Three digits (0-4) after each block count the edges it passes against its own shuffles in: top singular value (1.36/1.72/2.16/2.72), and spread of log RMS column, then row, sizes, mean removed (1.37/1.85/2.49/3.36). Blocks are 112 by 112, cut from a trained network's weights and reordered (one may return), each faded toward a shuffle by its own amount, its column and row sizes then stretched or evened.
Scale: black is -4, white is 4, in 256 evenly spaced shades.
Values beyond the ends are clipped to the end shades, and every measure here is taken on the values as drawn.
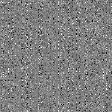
0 4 1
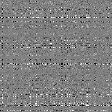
3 3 4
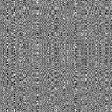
4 4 2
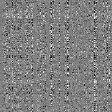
3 4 1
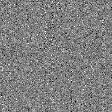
1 2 0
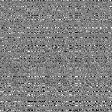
4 1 4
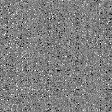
2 1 2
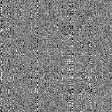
3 4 1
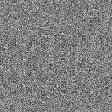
2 0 0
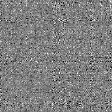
2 3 2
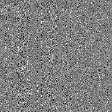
0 4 0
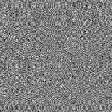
4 0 1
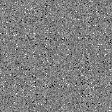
0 2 2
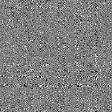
2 3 3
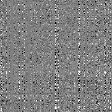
3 4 2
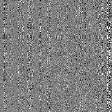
3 4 0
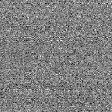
3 0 2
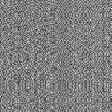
4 1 0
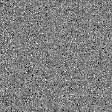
0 2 0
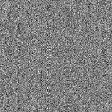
2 2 0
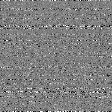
1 0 4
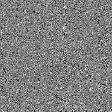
1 3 0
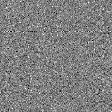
2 1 1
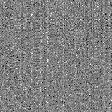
3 0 1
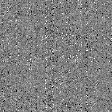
1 3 1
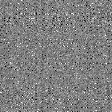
2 0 3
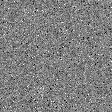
0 0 0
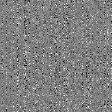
0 4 2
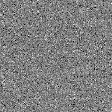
1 2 0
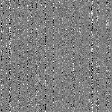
1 4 0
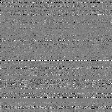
3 1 4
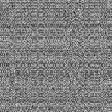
4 0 1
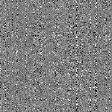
0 4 2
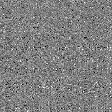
2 0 2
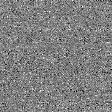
1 0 2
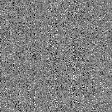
1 3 0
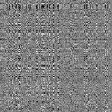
4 4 2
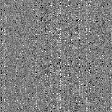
2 3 1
